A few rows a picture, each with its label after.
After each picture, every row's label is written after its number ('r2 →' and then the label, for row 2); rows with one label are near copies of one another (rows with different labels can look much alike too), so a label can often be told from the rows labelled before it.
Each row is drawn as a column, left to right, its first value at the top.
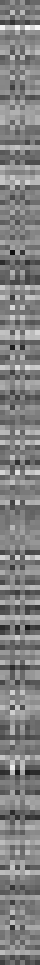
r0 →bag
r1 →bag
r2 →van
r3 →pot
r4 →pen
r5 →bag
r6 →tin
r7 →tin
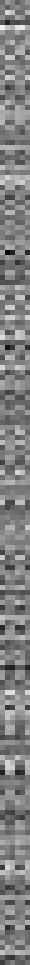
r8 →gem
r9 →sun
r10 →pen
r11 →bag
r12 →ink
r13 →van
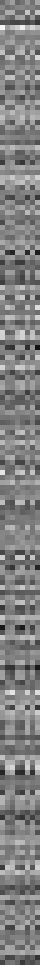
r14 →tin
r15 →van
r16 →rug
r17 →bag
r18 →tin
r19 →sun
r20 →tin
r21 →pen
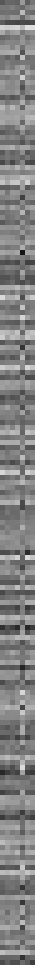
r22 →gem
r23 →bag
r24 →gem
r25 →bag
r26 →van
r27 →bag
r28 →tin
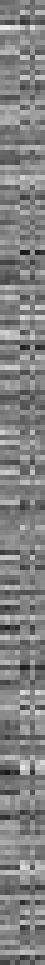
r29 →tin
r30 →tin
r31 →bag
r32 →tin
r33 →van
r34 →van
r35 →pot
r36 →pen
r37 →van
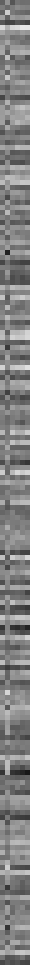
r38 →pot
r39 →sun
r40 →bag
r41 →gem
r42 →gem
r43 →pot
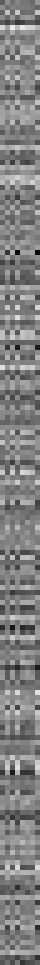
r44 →bag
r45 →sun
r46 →pot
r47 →pen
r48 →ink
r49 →tin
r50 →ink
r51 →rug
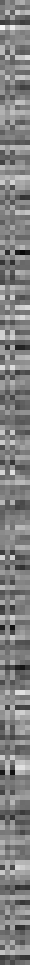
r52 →bag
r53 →pen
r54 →pot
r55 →rug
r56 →rug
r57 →pen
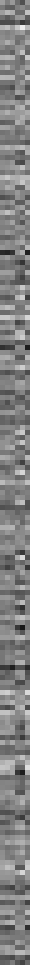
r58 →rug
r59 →sun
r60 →van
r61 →gem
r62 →bag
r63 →rug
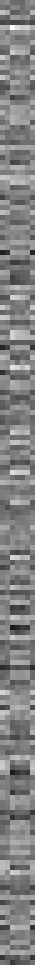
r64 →pen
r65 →rug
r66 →tin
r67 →bag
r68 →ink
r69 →pot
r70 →van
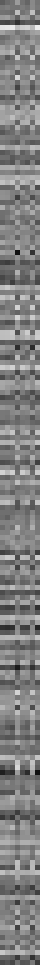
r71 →gem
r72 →bag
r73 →tin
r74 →van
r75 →ink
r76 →tin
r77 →pen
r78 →pot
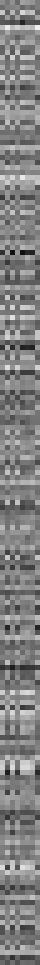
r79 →sun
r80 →gem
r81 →pen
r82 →ink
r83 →sun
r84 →rug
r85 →rug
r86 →pot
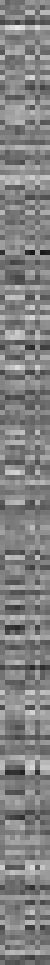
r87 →sun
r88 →ink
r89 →gem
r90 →ink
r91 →gem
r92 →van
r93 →van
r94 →pot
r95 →rug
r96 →sun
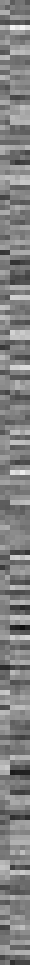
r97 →pen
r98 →sun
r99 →tin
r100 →tin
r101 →ink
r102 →ink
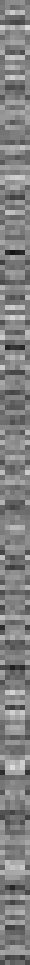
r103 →pot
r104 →pen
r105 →sun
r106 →sun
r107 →pen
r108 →tin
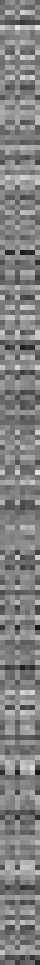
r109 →gem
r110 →sun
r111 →van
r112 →tin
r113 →sun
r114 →sun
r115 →van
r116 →tin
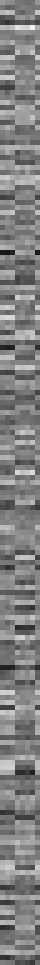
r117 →van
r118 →van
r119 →van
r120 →ink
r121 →pot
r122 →ink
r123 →tin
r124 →sun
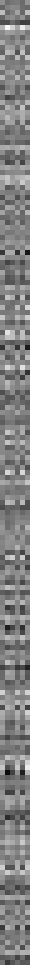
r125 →sun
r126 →tin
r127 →tin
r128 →pen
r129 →ink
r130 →rug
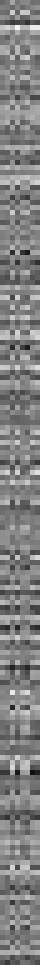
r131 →pot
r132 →ink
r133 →rug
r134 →pot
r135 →sun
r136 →pen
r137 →tin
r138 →pot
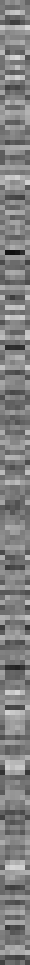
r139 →tin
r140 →rug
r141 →sun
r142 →sun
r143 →pen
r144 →pot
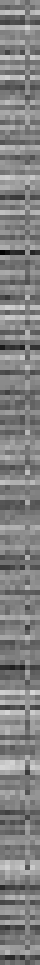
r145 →sun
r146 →van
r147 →pen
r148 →sun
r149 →pen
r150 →tin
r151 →sun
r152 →pen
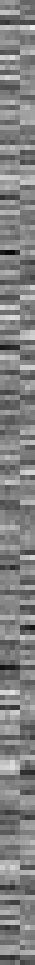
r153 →pen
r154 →van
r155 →pen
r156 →van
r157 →ink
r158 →gem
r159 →bag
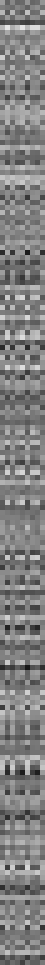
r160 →pen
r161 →gem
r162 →sun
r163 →gem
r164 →gem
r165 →van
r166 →bag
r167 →bag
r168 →van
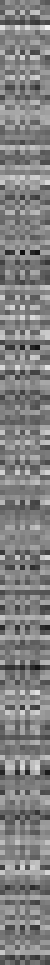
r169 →gem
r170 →sun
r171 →pen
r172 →ink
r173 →pen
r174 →tin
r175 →pen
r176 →van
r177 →bag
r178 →bag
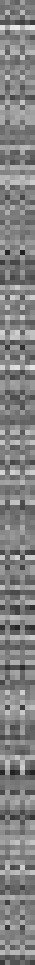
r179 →tin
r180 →van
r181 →gem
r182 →bag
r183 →rug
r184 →ink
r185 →ink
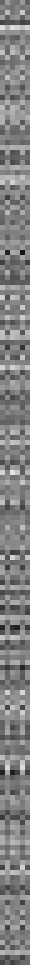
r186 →ink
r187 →rug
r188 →ink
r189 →ink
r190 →rug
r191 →bag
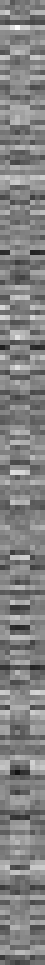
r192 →pen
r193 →sun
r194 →ink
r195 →gem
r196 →ink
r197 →ink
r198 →pen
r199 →sun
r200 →sun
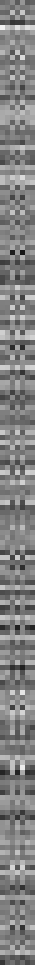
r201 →tin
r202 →pot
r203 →sun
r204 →bag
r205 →rug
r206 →gem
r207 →gem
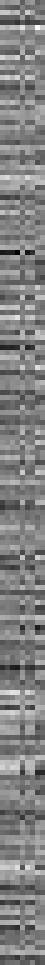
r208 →sun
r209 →sun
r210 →rug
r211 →van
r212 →bag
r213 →sun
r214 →van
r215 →bag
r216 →gem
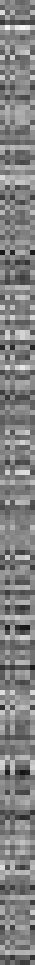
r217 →sun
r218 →pot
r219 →pen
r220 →bag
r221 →ink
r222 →tin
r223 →van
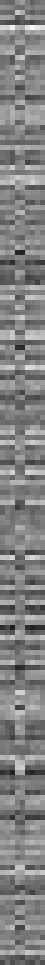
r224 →pot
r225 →bag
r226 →bag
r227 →sun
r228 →rug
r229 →gem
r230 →bag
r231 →bag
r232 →pot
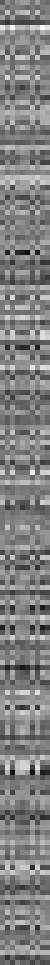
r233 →bag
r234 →van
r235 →pot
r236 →pen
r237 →rug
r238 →rug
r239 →ink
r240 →rug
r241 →pot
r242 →gem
